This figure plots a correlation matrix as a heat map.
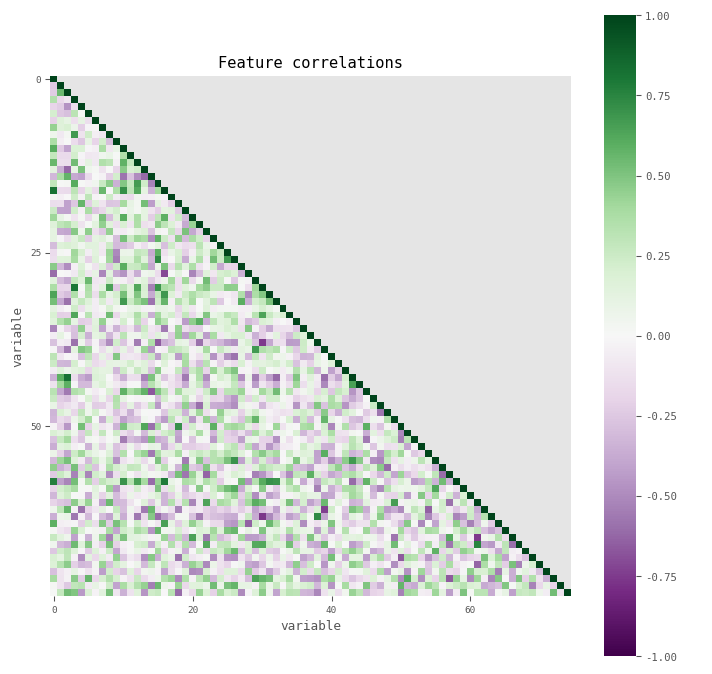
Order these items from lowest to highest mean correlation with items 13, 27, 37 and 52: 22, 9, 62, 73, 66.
62, 22, 9, 73, 66
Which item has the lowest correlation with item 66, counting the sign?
61
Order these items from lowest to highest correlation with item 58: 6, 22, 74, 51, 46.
6, 74, 51, 46, 22
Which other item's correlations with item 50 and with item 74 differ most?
18
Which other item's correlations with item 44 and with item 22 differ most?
43
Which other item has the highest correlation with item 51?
72
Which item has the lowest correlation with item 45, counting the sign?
14
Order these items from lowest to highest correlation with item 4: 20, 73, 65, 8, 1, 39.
1, 8, 20, 65, 73, 39
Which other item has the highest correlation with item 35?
21
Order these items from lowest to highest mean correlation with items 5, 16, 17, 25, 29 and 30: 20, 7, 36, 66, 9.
66, 36, 9, 20, 7
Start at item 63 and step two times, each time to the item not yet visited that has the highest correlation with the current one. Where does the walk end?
47
